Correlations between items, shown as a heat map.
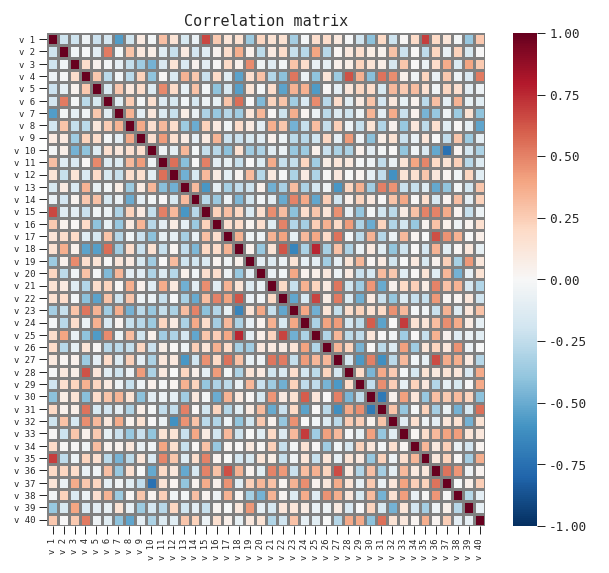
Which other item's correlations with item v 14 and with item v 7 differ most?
v 8
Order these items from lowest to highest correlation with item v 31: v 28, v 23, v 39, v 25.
v 39, v 25, v 23, v 28
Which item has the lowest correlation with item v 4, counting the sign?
v 18
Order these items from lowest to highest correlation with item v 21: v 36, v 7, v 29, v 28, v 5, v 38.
v 29, v 28, v 7, v 5, v 38, v 36
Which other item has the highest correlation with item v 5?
v 11
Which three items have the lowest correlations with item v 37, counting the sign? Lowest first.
v 10, v 13, v 9
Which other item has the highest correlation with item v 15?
v 1
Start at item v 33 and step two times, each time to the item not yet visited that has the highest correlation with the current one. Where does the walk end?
v 30
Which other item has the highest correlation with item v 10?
v 13
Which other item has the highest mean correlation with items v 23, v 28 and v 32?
v 4
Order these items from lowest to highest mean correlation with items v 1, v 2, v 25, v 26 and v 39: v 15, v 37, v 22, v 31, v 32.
v 32, v 31, v 37, v 15, v 22
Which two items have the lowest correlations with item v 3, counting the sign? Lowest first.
v 10, v 9
